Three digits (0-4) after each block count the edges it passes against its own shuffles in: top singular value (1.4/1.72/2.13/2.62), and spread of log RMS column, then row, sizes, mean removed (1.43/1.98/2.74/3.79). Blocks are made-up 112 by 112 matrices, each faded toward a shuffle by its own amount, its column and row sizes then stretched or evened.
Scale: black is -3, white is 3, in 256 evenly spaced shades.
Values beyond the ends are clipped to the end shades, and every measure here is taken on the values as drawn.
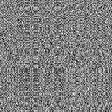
4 0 0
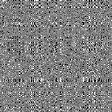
4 3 3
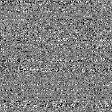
0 1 4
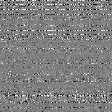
4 0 4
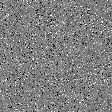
0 0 0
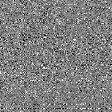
3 1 3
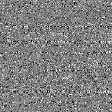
3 0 3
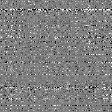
1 2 4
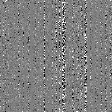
1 4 0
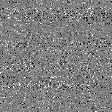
0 0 3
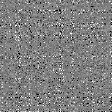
2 3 3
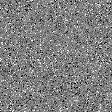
1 1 1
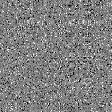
3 1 0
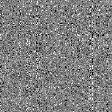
2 3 2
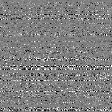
4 0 4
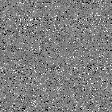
1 1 2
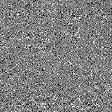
2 1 2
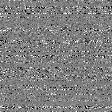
0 0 4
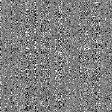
2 4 1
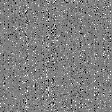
0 3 0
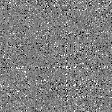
2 2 2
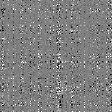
2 4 3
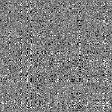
3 3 3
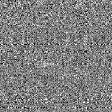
3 1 3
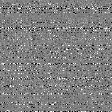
2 1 4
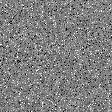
0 0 0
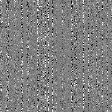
1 4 0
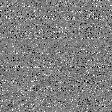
0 0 3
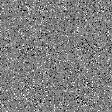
0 1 1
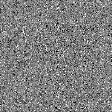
0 2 1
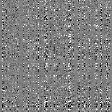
3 4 3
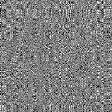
4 3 1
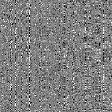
4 3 0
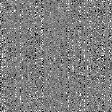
1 4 2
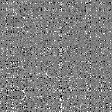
3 3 3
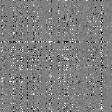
3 4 3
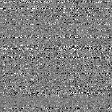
1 2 4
